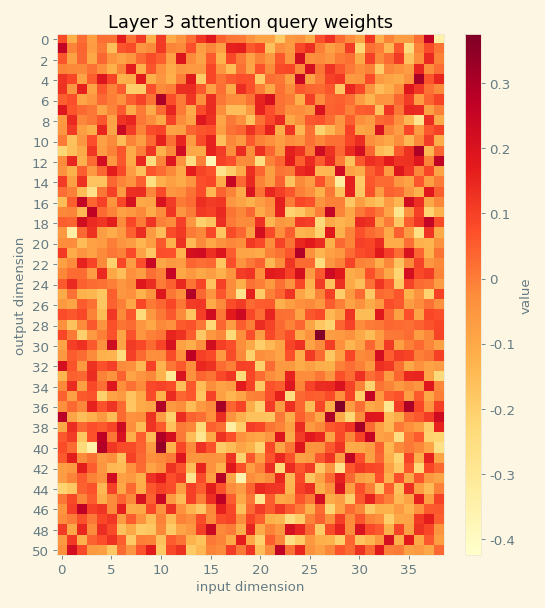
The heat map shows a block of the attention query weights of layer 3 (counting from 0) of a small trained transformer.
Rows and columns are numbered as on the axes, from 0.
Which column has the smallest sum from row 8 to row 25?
34
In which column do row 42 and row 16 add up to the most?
2
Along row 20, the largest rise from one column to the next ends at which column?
12
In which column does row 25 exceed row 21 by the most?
19
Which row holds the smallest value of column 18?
43
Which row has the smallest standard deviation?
26
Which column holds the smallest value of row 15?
3
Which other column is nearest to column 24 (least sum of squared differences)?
31
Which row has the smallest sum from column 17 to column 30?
49
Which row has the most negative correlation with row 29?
22
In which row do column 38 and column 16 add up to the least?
40
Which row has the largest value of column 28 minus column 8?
36
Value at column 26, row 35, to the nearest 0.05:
0.05
